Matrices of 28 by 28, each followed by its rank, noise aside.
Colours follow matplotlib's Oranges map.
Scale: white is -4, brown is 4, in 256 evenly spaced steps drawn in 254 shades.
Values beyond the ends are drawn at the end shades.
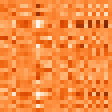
two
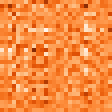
three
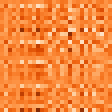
two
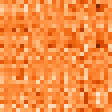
four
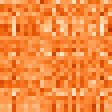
three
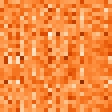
four
